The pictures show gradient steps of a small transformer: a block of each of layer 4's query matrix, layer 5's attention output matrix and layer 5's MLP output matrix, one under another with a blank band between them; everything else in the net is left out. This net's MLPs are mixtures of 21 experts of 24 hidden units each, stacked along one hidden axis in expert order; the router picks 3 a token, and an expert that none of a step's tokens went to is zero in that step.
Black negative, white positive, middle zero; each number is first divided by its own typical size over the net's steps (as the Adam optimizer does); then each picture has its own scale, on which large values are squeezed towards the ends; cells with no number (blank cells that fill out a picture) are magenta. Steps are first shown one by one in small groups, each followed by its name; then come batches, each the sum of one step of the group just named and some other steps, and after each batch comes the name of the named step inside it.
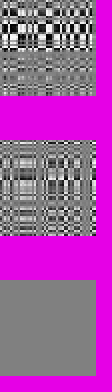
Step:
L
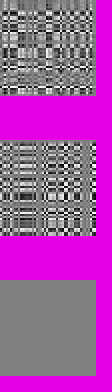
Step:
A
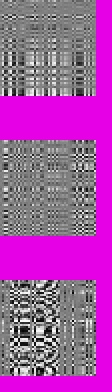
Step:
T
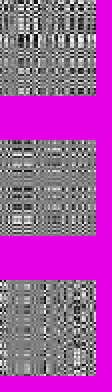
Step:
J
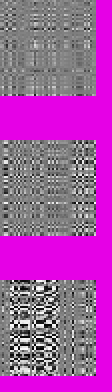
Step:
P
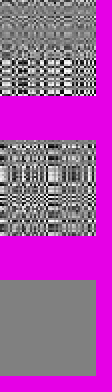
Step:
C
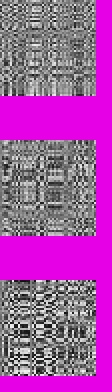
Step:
P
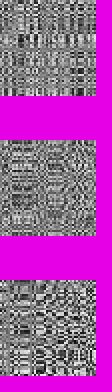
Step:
J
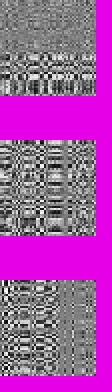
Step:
P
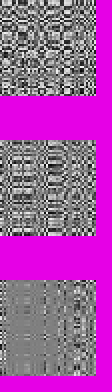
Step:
A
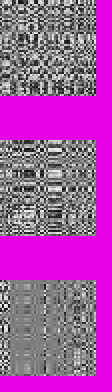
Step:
J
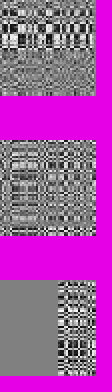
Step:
L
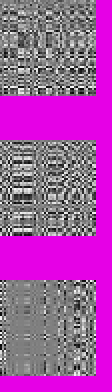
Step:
A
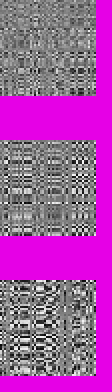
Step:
P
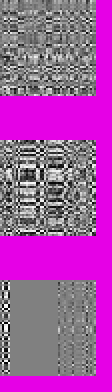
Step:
A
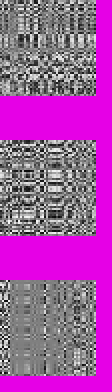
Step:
J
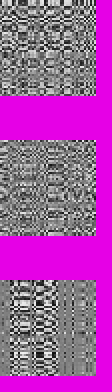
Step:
A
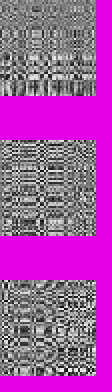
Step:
T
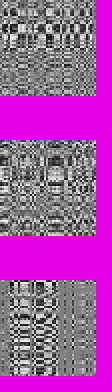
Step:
L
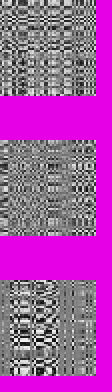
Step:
T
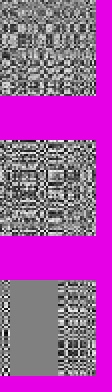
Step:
C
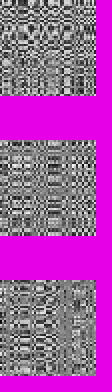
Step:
P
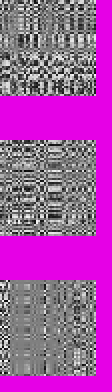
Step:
J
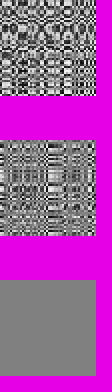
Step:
C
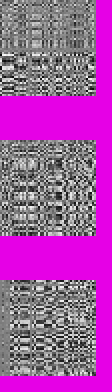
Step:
P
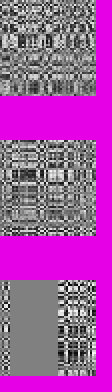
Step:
L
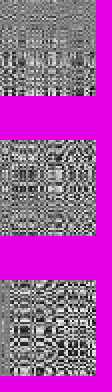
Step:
T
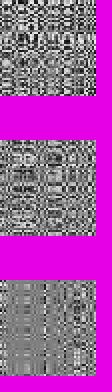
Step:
J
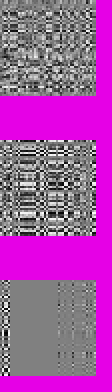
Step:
A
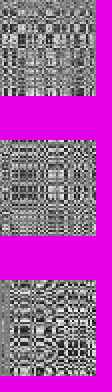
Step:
T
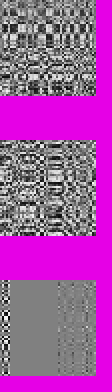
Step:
L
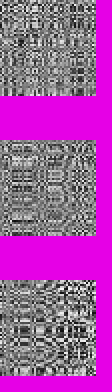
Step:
T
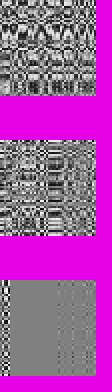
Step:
L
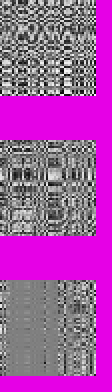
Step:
C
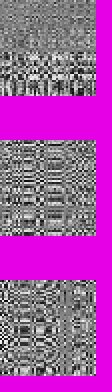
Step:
T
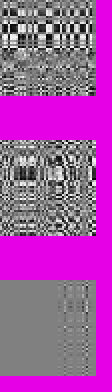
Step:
L
